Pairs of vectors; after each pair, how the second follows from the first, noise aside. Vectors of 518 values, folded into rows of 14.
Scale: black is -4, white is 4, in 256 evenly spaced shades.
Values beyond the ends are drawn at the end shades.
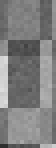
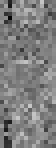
wrapped around, negated, partly zeroed.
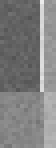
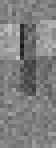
wrapped around, negated, partly zeroed.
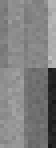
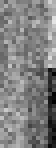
copied.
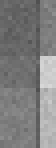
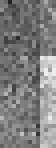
copied.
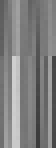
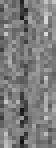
wrapped around, negated, partly zeroed.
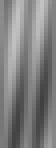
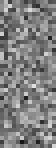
shuffled.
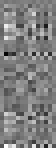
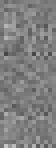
shrunk.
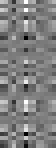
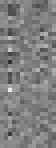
wrapped around, negated, shrunk.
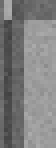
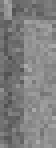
shrunk.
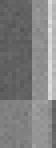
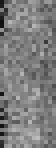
wrapped around, negated, partly zeroed.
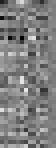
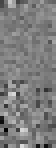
wrapped around, negated, partly zeroed.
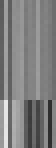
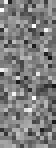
shuffled.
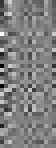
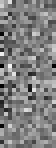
sign-scrambled.
